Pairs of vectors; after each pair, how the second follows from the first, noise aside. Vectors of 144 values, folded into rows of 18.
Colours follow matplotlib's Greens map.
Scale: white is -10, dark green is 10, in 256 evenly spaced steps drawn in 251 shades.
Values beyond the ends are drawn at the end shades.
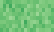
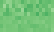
negated, partly zeroed.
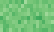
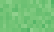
reversed, negated, shrunk.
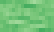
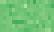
negated, partly zeroed.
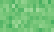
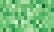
reversed, scaled up.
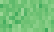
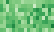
reversed, scaled up.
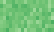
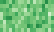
reversed, scaled up.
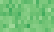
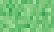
copied.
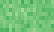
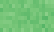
reversed, negated, shrunk.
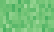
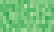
copied.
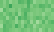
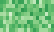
wrapped around, negated, scaled up.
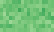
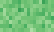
copied.
